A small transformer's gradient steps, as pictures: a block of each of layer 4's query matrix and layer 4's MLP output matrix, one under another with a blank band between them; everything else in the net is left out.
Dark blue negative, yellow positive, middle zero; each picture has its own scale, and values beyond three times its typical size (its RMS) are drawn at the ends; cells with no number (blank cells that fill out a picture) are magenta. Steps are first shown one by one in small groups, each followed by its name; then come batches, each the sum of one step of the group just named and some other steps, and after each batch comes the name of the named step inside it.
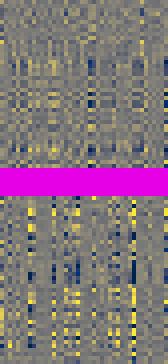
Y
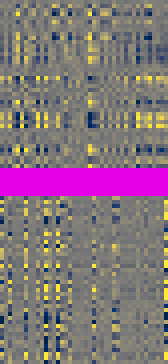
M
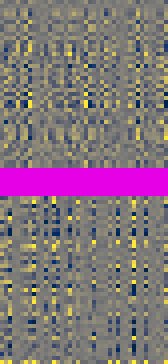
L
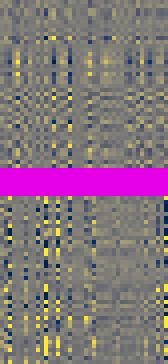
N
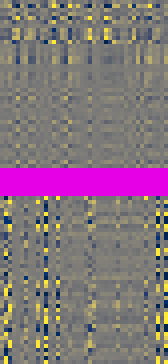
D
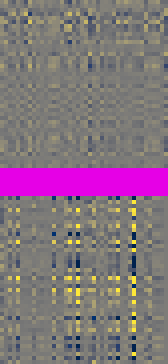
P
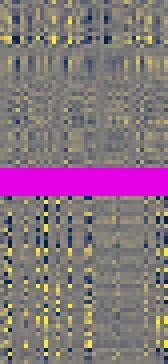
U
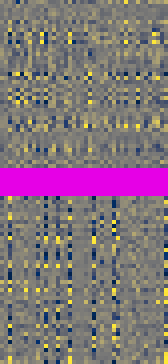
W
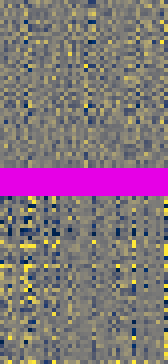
L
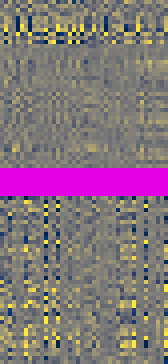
U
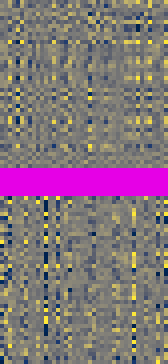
D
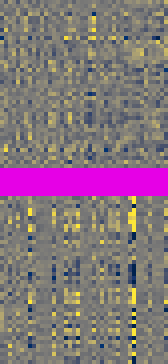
Y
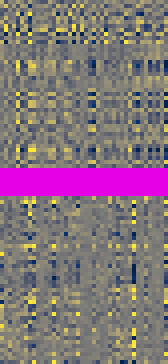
Y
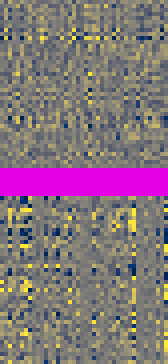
W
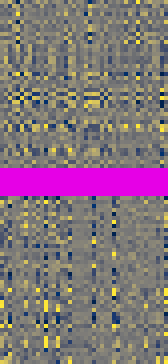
W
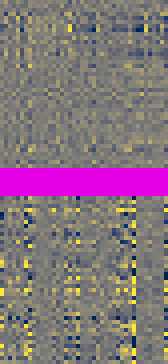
P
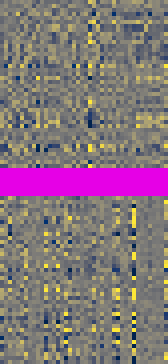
M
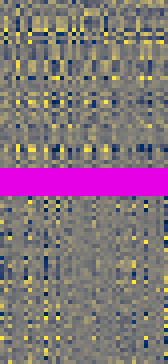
N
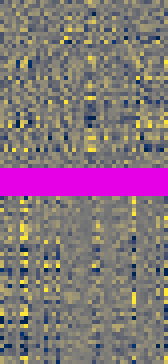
M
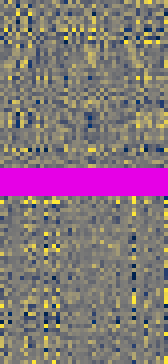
M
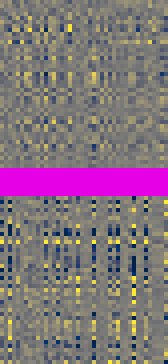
P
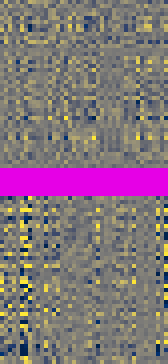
U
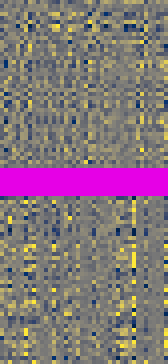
L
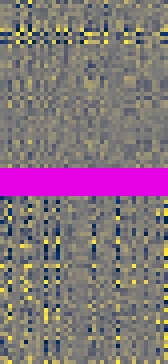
D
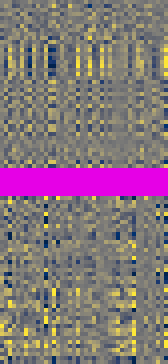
D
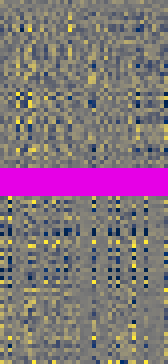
L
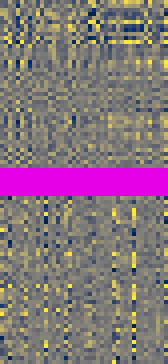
U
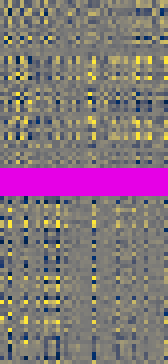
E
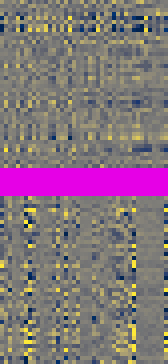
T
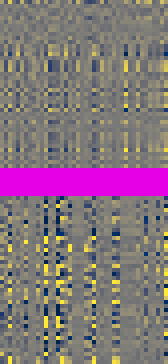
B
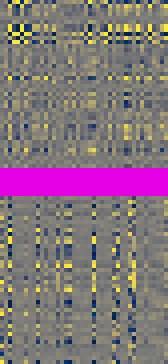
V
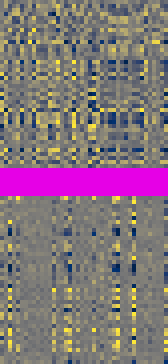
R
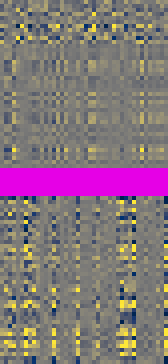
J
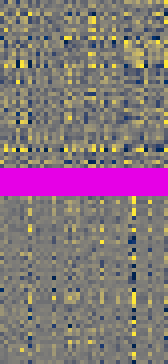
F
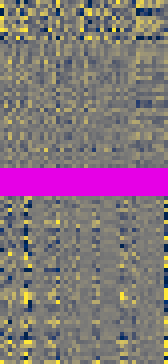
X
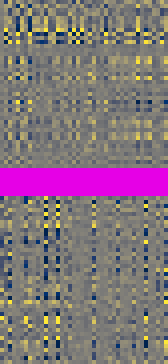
E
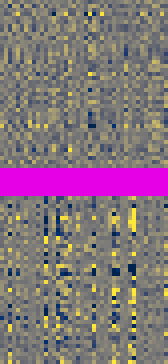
B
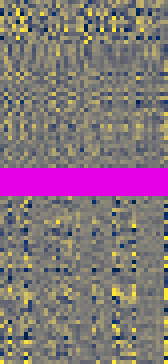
X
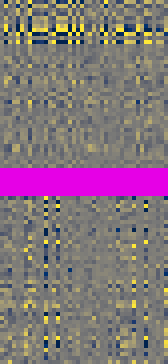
J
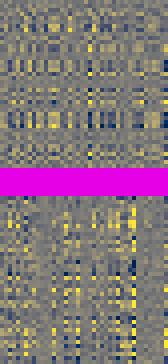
J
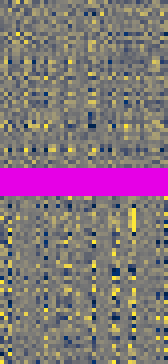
V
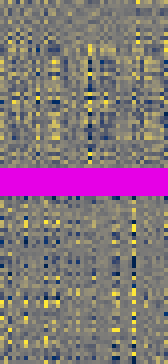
E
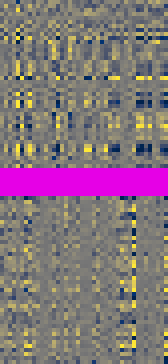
J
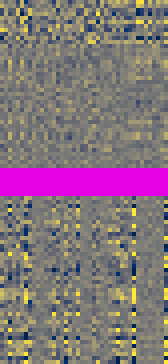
X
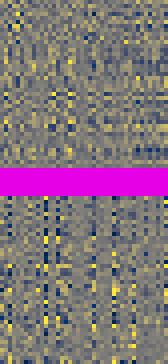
B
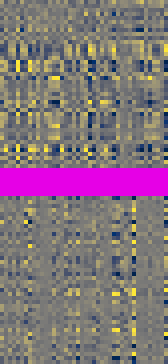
T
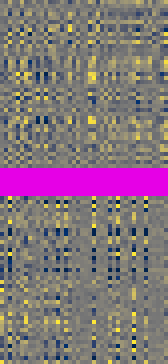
E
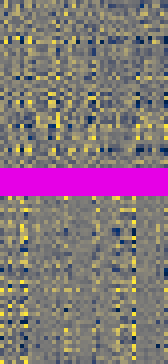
R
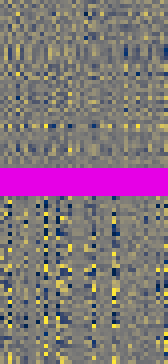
B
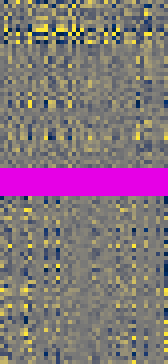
T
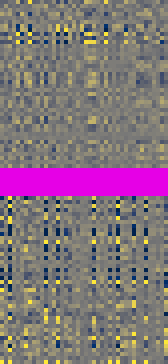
J
